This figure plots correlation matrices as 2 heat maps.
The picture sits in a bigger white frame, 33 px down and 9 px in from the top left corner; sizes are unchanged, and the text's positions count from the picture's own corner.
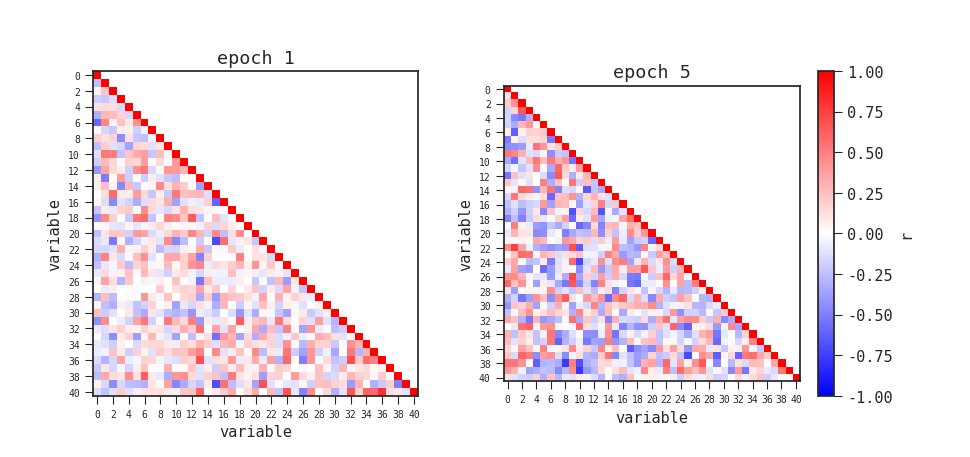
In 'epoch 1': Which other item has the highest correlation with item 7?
33
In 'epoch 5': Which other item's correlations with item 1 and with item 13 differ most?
19
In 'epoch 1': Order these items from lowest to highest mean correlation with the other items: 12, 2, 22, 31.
2, 22, 31, 12
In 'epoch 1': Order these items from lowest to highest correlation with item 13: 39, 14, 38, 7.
14, 39, 38, 7
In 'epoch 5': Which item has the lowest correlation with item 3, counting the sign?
32
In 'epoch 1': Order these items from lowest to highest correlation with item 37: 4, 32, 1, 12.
4, 32, 1, 12
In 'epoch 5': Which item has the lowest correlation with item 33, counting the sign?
25
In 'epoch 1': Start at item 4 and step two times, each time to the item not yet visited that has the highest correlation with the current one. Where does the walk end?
6
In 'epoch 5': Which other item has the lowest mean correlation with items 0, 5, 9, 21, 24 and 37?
17
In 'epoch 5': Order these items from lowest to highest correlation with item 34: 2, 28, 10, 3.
10, 3, 2, 28
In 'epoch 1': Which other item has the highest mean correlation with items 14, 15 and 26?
10
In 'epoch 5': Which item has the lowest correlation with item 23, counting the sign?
16
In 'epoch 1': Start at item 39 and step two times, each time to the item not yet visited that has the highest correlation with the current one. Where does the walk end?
16
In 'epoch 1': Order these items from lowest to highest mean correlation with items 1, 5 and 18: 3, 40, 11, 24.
40, 3, 24, 11
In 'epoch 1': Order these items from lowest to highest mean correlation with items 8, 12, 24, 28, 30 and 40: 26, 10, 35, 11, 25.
26, 25, 10, 11, 35
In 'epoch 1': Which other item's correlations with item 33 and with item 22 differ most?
15
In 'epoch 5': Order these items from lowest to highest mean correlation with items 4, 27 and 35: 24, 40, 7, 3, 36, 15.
7, 15, 3, 24, 36, 40
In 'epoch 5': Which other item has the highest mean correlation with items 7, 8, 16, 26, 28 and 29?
13
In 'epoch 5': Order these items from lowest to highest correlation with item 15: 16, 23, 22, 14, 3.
14, 3, 16, 23, 22
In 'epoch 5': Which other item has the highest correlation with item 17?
18
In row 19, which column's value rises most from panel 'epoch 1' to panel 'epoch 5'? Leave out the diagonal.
25
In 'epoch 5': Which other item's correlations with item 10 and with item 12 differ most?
6
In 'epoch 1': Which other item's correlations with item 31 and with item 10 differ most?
21
